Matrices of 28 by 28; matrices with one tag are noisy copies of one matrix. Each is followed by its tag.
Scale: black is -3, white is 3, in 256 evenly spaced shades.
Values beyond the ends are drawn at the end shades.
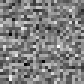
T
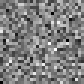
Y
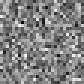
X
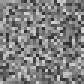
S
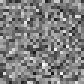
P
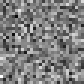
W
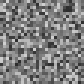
X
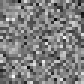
P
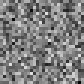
X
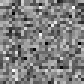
T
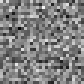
T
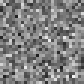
W
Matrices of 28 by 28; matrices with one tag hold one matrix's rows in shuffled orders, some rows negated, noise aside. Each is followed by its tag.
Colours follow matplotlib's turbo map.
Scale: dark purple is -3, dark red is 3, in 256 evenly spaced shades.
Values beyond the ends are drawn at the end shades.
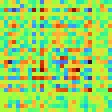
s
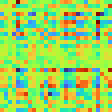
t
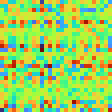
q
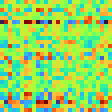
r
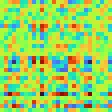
s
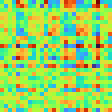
t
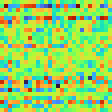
r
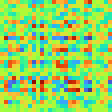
s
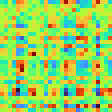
t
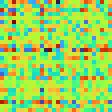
q
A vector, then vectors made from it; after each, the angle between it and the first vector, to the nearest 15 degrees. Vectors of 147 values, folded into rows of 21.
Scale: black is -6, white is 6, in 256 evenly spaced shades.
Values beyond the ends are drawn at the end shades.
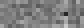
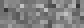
105 degrees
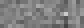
165 degrees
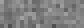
105 degrees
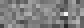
165 degrees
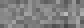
150 degrees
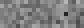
45 degrees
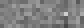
165 degrees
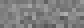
120 degrees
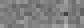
15 degrees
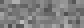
45 degrees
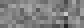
150 degrees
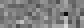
30 degrees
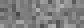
60 degrees
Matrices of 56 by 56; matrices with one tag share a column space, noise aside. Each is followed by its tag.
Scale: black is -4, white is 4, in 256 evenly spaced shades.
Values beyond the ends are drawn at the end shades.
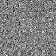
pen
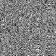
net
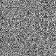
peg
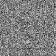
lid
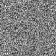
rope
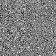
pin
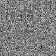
pin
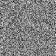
peg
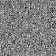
lid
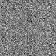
rope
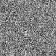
pen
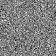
pin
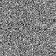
peg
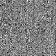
net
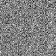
peg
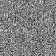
net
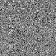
pen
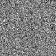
peg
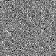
pin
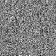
net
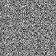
rope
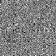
net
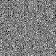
pin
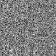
pen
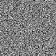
pin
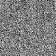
pin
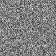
pen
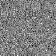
lid
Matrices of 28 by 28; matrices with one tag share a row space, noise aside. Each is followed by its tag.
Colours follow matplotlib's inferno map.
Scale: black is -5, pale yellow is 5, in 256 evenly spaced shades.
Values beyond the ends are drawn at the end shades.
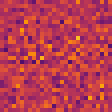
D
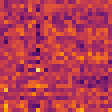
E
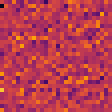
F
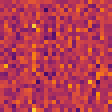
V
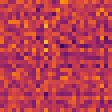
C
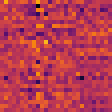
E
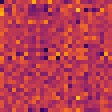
F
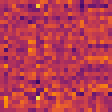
E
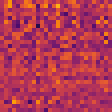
C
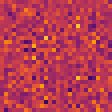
V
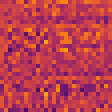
C
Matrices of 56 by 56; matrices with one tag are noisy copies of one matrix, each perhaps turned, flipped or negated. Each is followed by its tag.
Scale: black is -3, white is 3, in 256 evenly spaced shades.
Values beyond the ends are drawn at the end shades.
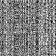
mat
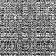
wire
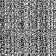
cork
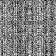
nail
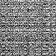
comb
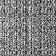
comb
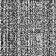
mat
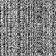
mat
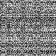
nail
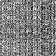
wire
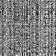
mat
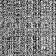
wire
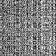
wire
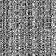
cork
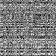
mat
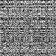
mat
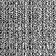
comb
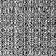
comb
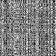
mat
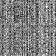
mat
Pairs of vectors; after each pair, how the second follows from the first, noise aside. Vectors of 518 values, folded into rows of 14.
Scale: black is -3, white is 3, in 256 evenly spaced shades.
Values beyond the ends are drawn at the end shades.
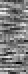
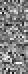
sign-scrambled.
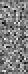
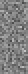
reversed, negated, shrunk.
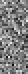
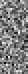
copied.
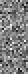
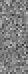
reversed, negated, shrunk.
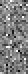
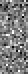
sign-scrambled.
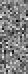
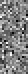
copied.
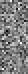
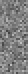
reversed, negated, shrunk.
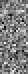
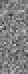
shrunk.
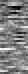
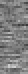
reversed, negated, shrunk.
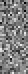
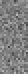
reversed, negated, shrunk.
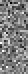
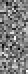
shuffled.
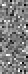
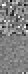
partly zeroed.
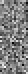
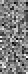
copied.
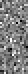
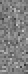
wrapped around, shrunk.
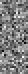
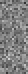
wrapped around, negated, shrunk.
